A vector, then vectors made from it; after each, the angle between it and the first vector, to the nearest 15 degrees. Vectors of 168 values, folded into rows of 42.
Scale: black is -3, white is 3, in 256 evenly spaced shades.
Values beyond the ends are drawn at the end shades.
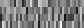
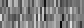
105 degrees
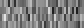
60 degrees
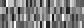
90 degrees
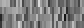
45 degrees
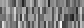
30 degrees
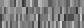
15 degrees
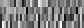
15 degrees
